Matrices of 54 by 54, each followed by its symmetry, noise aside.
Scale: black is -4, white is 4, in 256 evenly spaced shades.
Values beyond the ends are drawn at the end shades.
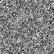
symmetric.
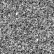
same after a half turn.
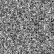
mirrored top to bottom.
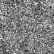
antisymmetric.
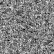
same after a half turn.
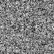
mirrored top to bottom.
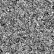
antisymmetric.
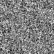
antisymmetric.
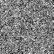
no symmetry.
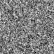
no symmetry.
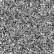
symmetric across the other diagonal.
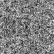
mirrored top to bottom.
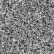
symmetric across the other diagonal.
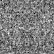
mirrored left to right.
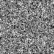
mirrored top to bottom.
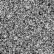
symmetric across the other diagonal.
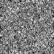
same after a half turn.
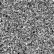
no symmetry.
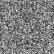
mirrored left to right.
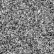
no symmetry.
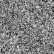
symmetric across the other diagonal.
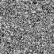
symmetric.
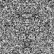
mirrored left to right.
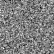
antisymmetric.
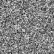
symmetric across the other diagonal.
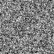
symmetric.
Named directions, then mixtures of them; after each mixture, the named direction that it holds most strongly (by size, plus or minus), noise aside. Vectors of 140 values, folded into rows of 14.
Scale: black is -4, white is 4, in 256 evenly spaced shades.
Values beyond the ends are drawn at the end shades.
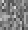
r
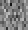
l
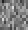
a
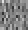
a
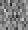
l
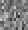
r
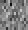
l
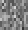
r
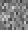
a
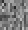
r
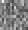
a
